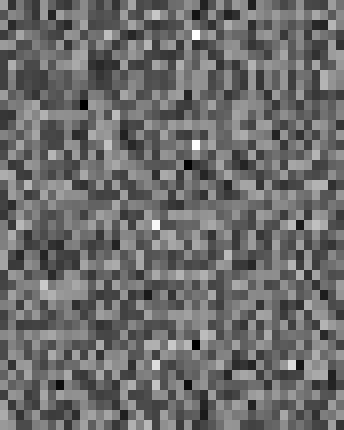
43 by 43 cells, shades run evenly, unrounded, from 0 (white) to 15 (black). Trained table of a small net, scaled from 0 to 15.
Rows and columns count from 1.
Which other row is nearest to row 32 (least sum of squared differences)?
13
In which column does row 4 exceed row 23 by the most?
20
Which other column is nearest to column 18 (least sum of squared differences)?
39
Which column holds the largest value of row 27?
32
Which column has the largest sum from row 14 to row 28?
6
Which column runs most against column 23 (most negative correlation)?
18
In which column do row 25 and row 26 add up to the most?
8
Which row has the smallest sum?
23
